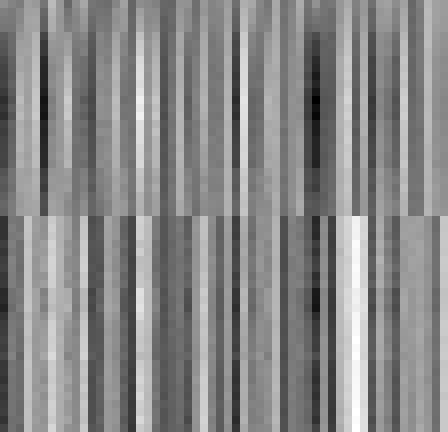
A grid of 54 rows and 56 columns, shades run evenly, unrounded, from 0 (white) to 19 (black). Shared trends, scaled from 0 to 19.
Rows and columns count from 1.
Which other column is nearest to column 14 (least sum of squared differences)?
25
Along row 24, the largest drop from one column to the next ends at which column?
31
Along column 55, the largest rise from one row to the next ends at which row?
28
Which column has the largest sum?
40
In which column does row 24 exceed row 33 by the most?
45
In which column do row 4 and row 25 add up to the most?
6
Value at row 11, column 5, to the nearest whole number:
5
